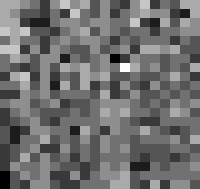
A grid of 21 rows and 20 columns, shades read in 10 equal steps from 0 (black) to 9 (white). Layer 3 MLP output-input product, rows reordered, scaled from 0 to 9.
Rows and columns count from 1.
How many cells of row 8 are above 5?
5
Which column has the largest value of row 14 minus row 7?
12
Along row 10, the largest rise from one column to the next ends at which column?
7
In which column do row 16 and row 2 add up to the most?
20
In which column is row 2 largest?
8
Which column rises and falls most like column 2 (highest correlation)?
1
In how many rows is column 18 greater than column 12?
7
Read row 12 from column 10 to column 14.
4 5 5 5 4
